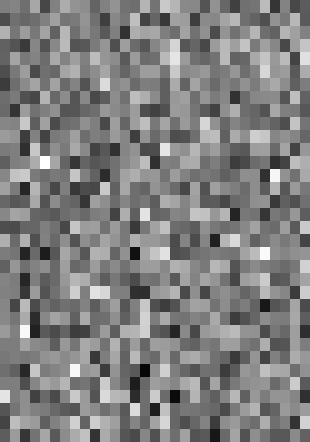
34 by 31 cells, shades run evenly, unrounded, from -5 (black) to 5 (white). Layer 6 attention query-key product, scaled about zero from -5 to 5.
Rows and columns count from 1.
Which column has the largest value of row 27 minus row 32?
16
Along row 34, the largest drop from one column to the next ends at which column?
10
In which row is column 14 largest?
32
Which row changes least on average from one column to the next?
21
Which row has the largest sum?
5
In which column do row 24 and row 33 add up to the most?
3
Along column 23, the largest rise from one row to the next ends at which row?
17
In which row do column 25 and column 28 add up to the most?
14
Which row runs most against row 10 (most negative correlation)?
23
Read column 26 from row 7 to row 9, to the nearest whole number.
0 0 -1
